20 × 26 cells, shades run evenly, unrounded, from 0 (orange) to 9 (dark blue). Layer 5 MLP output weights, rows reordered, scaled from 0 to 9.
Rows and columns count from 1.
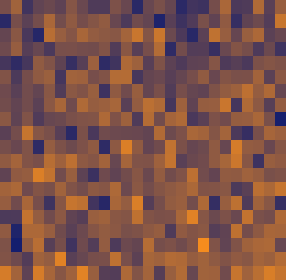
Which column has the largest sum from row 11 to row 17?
20
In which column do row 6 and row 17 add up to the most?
2
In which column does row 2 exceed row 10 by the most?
15
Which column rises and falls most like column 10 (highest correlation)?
14
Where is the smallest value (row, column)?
18, 19
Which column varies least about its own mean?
21
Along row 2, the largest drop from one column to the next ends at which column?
26
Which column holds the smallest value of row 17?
22
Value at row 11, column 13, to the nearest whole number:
4
